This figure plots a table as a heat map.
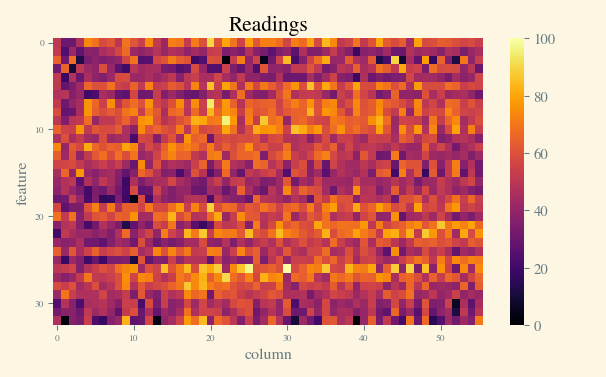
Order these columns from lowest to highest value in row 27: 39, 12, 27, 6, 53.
53, 6, 39, 12, 27
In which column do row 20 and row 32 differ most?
13
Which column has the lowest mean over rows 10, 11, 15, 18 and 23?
10
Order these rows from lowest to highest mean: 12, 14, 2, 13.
2, 14, 13, 12
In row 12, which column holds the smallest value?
52
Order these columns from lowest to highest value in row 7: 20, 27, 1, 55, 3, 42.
1, 3, 55, 27, 42, 20
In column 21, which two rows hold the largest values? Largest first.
26, 20
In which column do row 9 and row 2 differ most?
22
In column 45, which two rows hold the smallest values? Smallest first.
2, 32
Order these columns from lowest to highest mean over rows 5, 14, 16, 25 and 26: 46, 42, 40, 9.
9, 42, 40, 46
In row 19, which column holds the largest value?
20
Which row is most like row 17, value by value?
6
